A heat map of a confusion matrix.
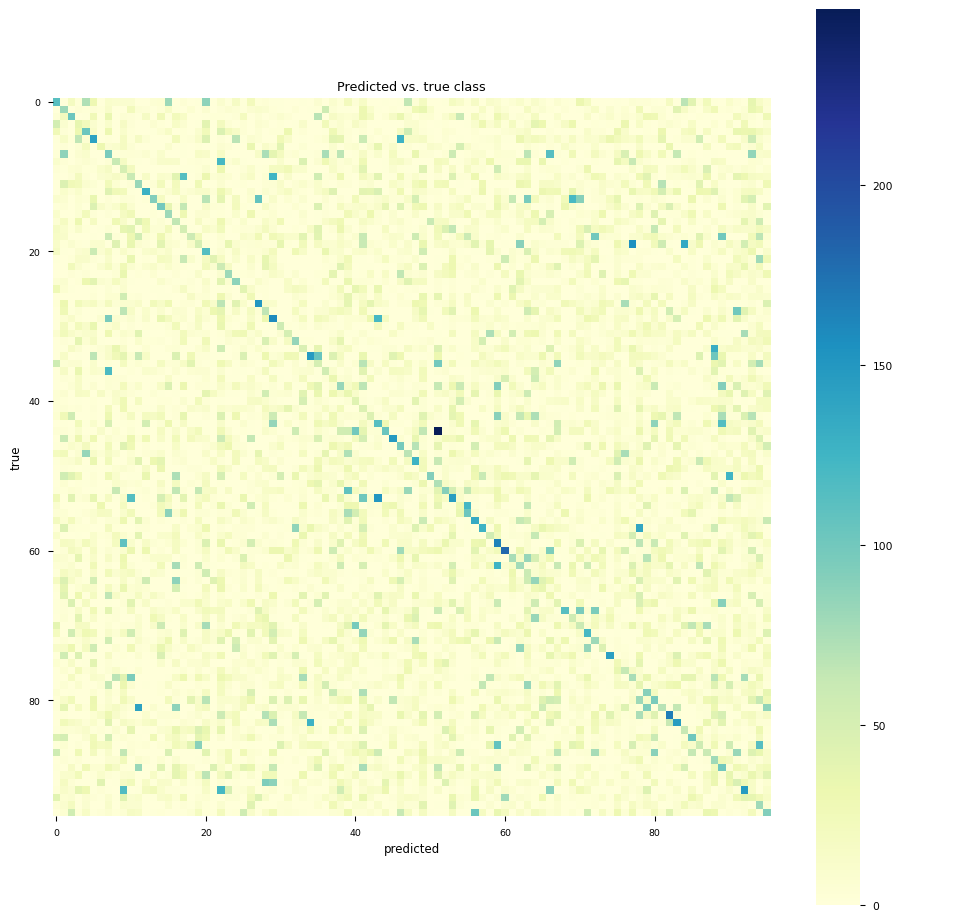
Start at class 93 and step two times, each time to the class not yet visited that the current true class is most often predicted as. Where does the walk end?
66
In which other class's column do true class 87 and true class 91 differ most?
28
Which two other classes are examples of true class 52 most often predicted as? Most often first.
39, 47
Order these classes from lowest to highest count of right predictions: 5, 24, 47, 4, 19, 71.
19, 47, 24, 4, 71, 5
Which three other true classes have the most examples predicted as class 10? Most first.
53, 77, 71
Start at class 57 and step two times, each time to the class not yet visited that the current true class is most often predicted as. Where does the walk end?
63
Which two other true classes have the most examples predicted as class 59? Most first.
62, 86
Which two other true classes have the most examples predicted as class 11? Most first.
81, 89
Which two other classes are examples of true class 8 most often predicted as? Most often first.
22, 77
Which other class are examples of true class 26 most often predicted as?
9
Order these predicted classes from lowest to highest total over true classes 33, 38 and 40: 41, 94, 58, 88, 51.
58, 94, 41, 51, 88
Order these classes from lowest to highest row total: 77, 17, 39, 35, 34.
39, 17, 35, 77, 34
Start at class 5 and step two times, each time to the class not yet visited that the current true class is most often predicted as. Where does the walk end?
48
